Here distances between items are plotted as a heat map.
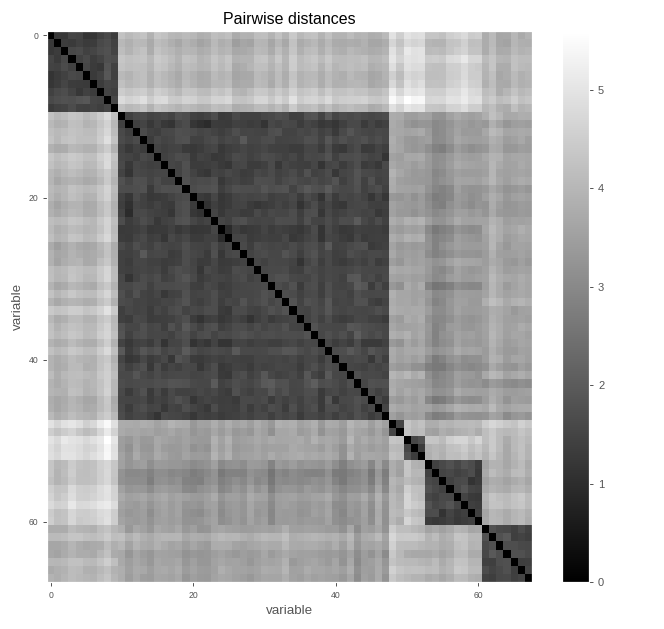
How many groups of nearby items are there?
6
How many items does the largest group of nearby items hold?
38
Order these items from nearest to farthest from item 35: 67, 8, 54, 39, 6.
39, 54, 67, 6, 8
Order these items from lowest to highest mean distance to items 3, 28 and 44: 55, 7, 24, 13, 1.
24, 13, 1, 7, 55
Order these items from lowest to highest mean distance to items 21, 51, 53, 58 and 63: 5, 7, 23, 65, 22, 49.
22, 23, 65, 49, 5, 7
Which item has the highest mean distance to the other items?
8
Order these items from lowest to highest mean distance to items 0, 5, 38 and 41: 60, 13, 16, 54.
16, 13, 54, 60
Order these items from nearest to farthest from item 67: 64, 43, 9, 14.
64, 43, 14, 9
